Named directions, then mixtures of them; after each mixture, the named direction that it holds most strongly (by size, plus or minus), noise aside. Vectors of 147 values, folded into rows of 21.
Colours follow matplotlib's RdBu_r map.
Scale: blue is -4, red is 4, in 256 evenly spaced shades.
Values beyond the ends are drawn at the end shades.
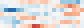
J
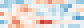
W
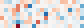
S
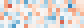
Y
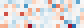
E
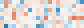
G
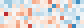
E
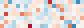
E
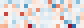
E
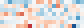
E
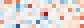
S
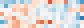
W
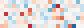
E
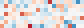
E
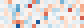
S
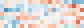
J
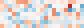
S
